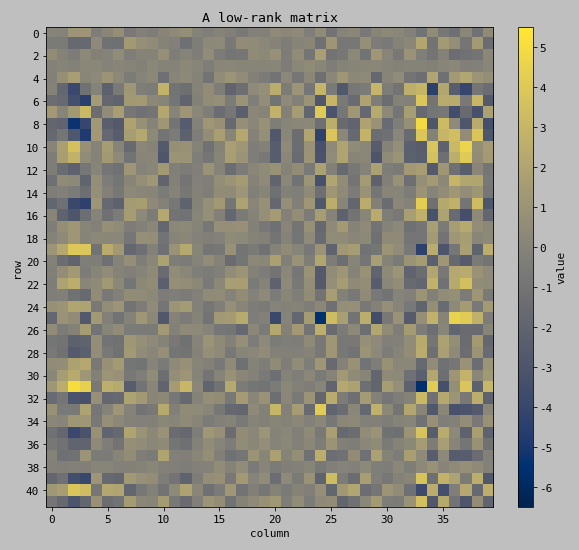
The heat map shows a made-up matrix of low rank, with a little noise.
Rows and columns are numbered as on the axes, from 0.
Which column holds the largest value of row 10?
37
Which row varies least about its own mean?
3
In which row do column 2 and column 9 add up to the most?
31
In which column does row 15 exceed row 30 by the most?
33
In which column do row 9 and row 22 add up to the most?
36
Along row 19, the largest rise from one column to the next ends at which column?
34
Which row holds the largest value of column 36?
25
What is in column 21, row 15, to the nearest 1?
1
